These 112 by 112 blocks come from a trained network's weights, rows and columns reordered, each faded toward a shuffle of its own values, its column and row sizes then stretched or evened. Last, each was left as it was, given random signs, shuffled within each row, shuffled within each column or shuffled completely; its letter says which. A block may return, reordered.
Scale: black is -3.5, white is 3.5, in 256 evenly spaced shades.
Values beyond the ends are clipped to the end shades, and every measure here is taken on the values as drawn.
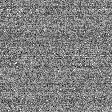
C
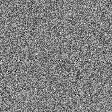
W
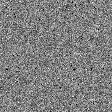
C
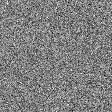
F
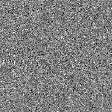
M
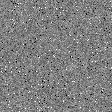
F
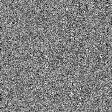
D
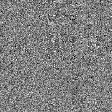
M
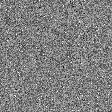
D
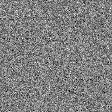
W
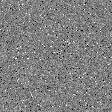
C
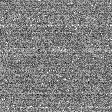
C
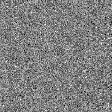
M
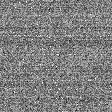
C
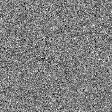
W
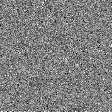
W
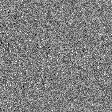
D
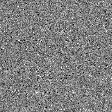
W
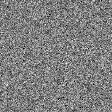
W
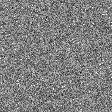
D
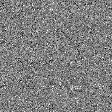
M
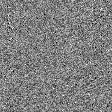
D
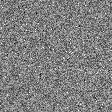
F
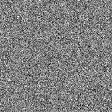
M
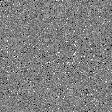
M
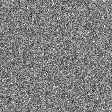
F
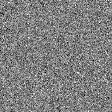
D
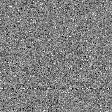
C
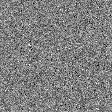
D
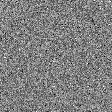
C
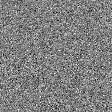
C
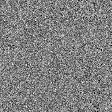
W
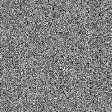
M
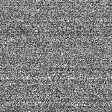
M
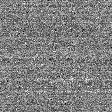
M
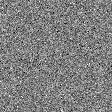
F
